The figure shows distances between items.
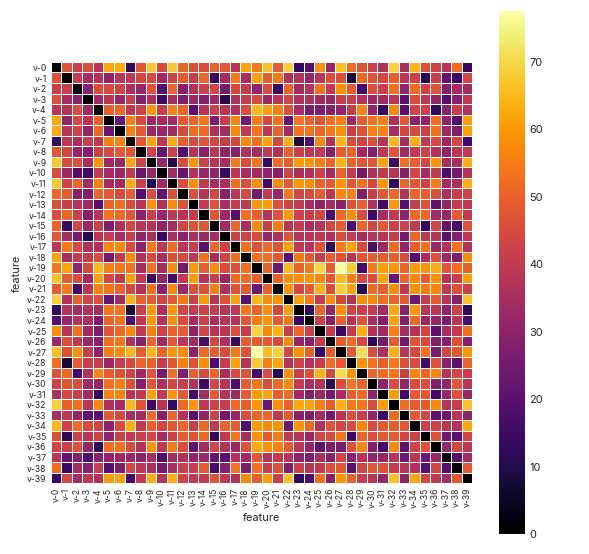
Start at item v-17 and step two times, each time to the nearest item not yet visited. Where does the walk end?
v-30
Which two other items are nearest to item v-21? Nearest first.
v-29, v-2
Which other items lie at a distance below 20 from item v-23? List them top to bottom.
v-0, v-7, v-24, v-39
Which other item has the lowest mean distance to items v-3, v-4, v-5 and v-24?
v-37
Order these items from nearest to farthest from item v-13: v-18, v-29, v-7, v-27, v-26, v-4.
v-4, v-27, v-26, v-18, v-7, v-29
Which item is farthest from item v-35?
v-19
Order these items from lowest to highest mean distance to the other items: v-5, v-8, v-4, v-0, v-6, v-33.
v-33, v-8, v-4, v-5, v-6, v-0
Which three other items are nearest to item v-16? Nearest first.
v-3, v-10, v-37
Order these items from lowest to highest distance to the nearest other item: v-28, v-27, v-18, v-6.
v-28, v-27, v-18, v-6
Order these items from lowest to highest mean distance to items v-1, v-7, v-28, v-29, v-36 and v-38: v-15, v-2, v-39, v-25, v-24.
v-15, v-24, v-2, v-39, v-25
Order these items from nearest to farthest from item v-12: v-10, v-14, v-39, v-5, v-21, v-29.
v-10, v-29, v-21, v-14, v-39, v-5
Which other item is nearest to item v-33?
v-31
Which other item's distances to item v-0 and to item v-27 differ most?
v-7
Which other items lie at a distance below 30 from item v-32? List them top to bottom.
v-9, v-11, v-20
